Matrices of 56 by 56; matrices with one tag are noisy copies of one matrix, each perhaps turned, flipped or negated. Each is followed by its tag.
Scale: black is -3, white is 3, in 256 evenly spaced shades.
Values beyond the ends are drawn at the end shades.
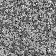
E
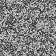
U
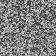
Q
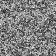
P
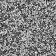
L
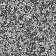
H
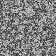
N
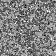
L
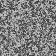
P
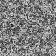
U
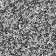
E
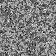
H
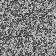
Q
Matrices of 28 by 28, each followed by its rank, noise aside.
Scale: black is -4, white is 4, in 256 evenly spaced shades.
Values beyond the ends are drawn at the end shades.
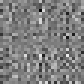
four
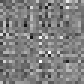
four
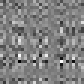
three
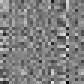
three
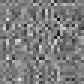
six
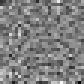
six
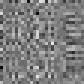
three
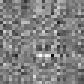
four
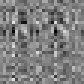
three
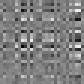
one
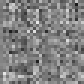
six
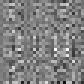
four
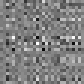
three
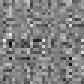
four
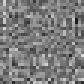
six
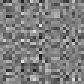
four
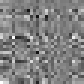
three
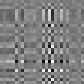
one
